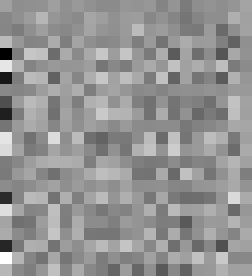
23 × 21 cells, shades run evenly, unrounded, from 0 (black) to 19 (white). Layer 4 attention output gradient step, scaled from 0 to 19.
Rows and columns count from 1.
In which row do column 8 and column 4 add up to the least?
12
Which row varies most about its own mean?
5
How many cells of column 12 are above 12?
4
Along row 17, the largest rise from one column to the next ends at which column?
2
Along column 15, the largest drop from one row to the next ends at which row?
7
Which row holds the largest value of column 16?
15
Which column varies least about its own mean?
21
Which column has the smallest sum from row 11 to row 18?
16
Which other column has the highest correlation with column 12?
14
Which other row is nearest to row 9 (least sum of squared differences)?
17
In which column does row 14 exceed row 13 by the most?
20
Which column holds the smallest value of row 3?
19
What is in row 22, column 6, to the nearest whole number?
9
